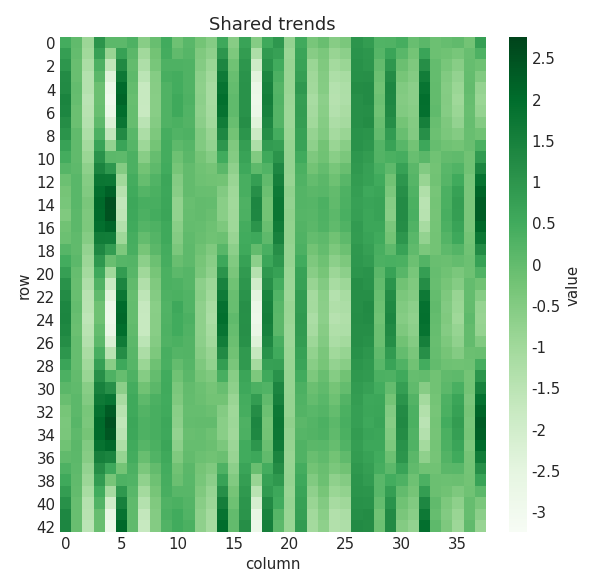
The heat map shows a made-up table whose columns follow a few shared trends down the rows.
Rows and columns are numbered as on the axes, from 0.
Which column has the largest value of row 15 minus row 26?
4
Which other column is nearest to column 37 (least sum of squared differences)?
3
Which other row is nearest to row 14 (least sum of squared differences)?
15
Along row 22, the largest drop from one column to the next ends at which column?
17
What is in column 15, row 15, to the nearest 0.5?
-1
